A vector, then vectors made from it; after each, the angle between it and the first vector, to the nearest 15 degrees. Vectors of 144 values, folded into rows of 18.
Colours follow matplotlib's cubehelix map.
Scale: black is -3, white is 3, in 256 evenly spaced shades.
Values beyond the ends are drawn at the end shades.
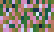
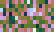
90 degrees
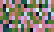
150 degrees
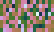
30 degrees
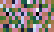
150 degrees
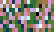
150 degrees
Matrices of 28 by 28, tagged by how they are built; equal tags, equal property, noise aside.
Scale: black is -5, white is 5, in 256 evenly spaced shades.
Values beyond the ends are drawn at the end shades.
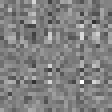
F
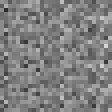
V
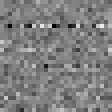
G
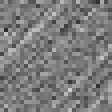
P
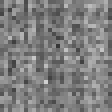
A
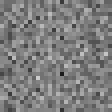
V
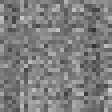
A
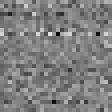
G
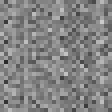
V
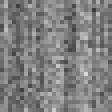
A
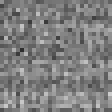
A
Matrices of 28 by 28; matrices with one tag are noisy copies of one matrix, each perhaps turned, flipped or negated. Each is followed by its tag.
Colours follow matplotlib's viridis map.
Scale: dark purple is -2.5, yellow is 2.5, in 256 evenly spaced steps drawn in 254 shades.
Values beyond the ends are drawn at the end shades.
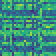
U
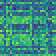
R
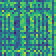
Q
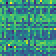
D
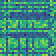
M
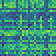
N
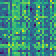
N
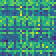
D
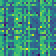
D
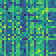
N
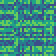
U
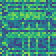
M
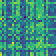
N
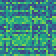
R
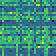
N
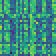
U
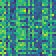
D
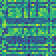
M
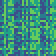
D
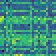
R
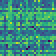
N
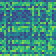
R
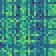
N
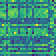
M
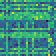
M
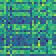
R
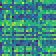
U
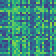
N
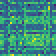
R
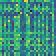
Q
